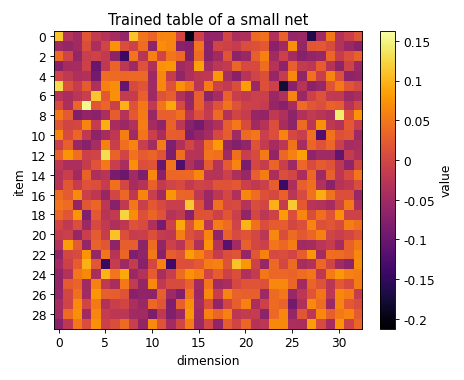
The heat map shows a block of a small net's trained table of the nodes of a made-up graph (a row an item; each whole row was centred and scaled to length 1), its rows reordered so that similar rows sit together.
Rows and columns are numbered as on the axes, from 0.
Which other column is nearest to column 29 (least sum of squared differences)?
21
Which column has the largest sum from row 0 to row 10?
12
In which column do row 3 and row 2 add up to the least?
7
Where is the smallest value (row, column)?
0, 14
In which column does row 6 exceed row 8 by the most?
4
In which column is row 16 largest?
28
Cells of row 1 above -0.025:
19
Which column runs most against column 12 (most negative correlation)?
16
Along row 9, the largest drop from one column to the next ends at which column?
6
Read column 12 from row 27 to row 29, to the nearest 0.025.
-0.075 -0.075 -0.05
